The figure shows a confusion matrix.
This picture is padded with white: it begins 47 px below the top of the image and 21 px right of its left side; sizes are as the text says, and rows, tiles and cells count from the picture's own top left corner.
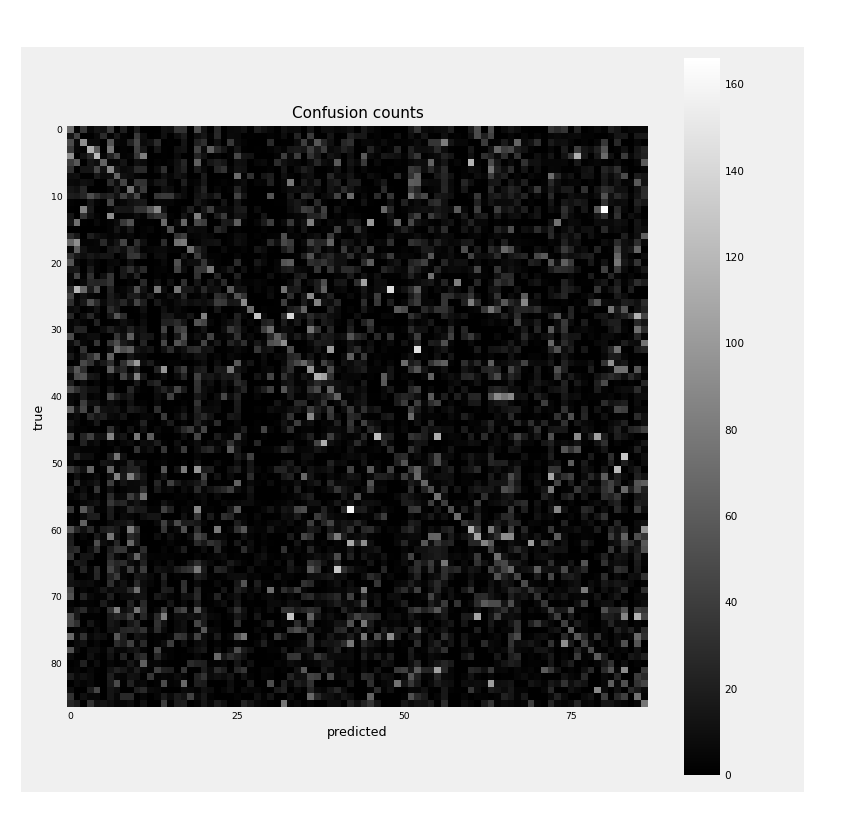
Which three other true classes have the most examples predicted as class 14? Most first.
36, 73, 51
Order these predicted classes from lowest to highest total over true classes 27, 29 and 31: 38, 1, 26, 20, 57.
26, 1, 38, 20, 57
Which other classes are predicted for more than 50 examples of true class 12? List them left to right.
2, 13, 47, 58, 79, 80
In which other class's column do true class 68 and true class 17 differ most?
1
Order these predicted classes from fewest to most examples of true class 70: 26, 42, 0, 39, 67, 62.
26, 67, 39, 62, 42, 0
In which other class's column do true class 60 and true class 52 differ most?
86
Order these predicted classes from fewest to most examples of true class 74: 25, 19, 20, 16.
16, 20, 25, 19
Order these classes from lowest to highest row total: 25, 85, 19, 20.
85, 25, 19, 20
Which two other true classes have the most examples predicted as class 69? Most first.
62, 86
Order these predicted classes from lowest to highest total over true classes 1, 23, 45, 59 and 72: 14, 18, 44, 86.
18, 14, 86, 44
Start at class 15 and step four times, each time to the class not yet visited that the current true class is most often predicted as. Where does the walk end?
10
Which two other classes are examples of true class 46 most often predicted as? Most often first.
55, 79
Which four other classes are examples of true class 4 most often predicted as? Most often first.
76, 0, 11, 80
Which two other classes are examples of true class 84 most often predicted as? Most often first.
79, 4
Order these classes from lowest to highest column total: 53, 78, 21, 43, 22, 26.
78, 21, 43, 53, 26, 22
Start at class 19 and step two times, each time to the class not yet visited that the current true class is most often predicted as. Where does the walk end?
51
